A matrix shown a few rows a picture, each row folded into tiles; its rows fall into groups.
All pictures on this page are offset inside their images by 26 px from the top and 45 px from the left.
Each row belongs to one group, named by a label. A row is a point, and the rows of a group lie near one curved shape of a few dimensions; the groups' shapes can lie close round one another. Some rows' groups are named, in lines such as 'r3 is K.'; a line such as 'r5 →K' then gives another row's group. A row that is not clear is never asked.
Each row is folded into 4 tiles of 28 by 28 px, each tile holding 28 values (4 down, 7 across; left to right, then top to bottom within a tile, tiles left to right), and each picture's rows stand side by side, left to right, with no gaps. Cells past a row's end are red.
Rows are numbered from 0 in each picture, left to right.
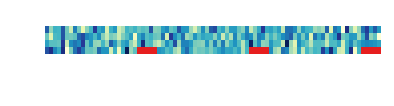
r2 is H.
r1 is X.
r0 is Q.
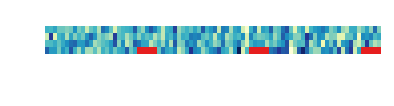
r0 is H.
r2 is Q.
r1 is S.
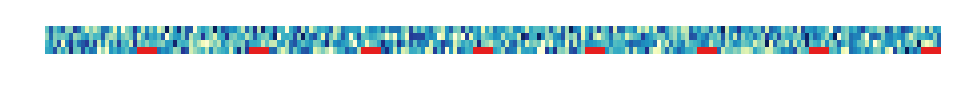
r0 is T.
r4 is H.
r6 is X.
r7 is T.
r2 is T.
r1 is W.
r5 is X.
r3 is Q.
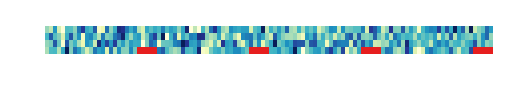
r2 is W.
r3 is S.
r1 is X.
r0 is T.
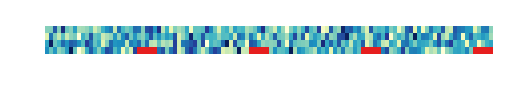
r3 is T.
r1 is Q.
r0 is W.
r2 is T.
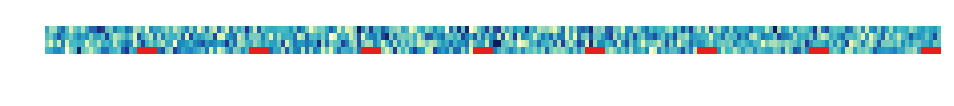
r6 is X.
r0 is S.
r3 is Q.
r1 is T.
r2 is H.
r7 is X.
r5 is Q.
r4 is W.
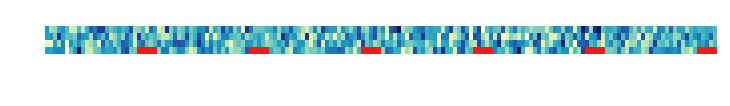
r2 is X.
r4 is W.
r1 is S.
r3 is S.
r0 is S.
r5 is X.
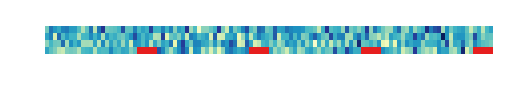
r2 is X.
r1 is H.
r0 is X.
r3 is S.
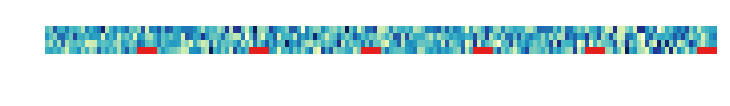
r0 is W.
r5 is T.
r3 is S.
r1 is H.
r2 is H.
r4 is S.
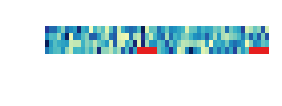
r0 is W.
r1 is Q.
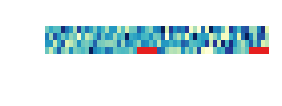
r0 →X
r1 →X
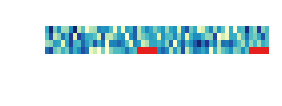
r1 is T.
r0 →T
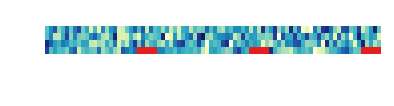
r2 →X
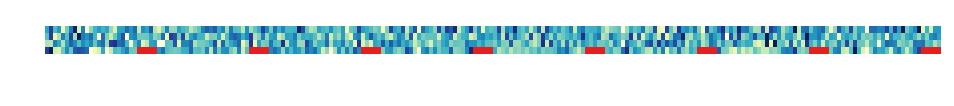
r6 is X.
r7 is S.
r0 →T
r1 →S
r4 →X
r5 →T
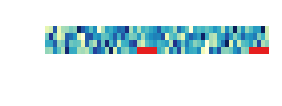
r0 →T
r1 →H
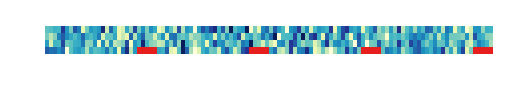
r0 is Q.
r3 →S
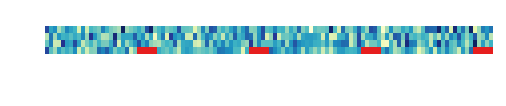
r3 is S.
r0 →H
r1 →X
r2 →H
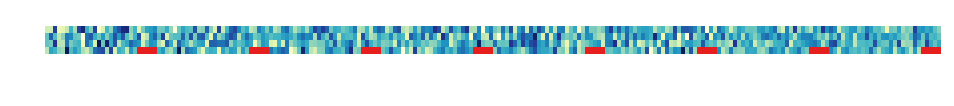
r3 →S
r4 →S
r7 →W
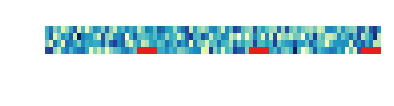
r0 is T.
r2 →W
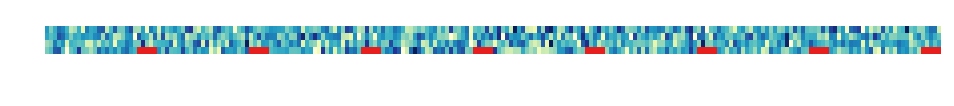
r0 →S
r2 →H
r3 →Q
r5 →S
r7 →H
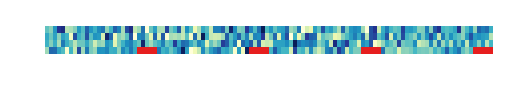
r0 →S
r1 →W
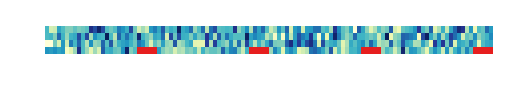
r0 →S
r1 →X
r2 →S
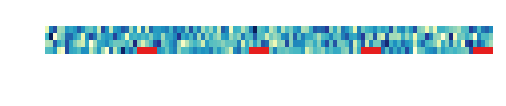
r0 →T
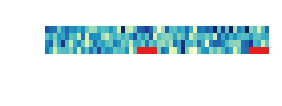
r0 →H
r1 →S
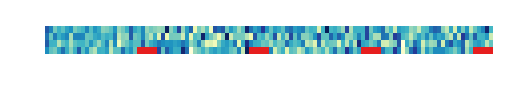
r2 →X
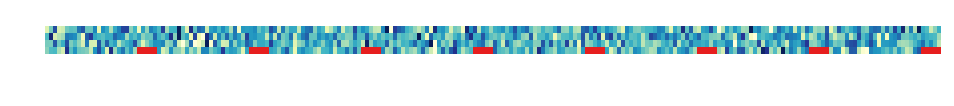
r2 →W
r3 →X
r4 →H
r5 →Q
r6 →T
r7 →S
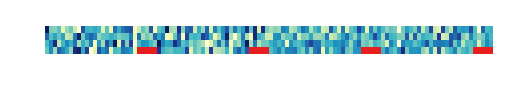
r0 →Q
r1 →W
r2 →T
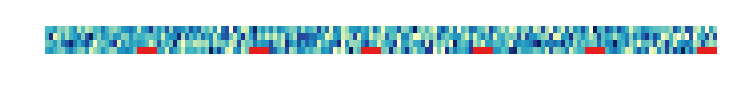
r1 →H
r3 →T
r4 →T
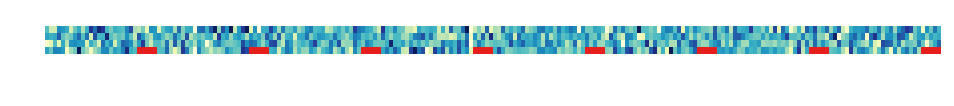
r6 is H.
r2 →W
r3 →Q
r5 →T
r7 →T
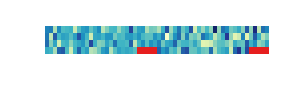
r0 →W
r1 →W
